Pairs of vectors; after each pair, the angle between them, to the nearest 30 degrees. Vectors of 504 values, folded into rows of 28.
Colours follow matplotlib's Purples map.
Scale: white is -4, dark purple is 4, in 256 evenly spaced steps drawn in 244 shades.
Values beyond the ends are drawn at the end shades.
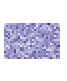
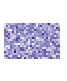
30 degrees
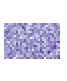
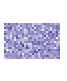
90 degrees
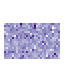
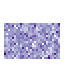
60 degrees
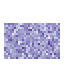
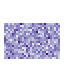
150 degrees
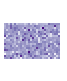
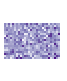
150 degrees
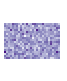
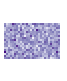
30 degrees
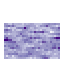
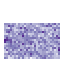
60 degrees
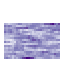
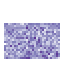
60 degrees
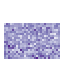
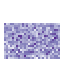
150 degrees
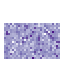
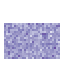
120 degrees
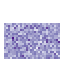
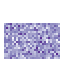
150 degrees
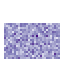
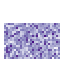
60 degrees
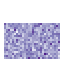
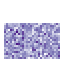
150 degrees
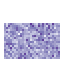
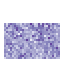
30 degrees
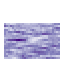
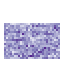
60 degrees
